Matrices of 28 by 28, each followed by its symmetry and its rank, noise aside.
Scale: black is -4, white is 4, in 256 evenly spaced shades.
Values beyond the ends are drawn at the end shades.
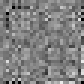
symmetric, rank three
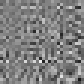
no symmetry, rank three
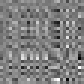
antisymmetric, rank two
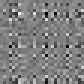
no symmetry, rank two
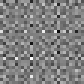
antisymmetric, rank two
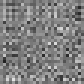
antisymmetric, rank four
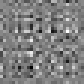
antisymmetric, rank two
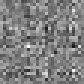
antisymmetric, rank four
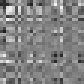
symmetric, rank two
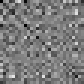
symmetric, rank four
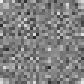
symmetric, rank four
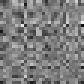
no symmetry, rank three
